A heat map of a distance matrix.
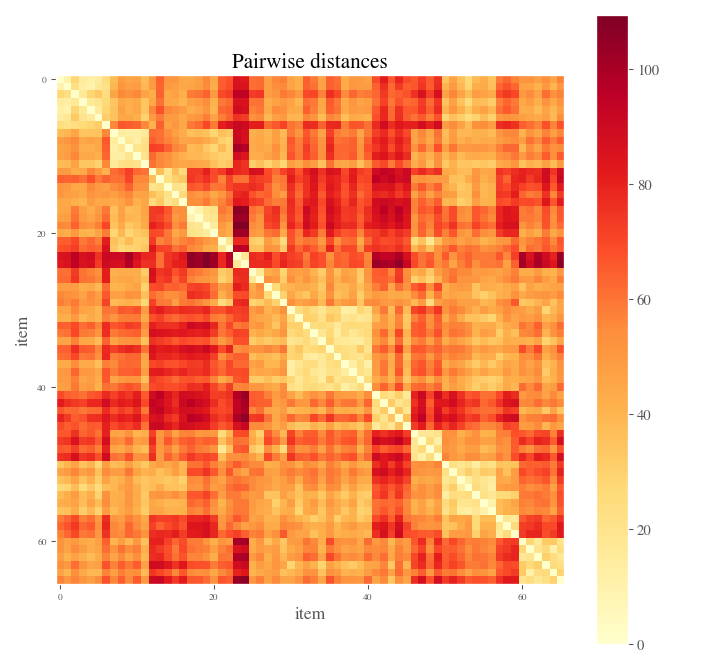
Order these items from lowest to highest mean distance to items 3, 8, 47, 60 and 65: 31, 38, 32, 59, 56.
56, 31, 38, 32, 59
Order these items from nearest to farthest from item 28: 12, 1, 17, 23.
1, 12, 23, 17
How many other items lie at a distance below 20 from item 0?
4
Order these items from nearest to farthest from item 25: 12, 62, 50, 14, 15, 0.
62, 50, 0, 15, 14, 12
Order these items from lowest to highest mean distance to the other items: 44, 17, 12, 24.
17, 12, 44, 24
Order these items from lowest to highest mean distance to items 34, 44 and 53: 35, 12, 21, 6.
35, 21, 6, 12
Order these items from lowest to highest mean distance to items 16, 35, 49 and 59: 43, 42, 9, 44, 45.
9, 45, 43, 42, 44
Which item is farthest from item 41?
24
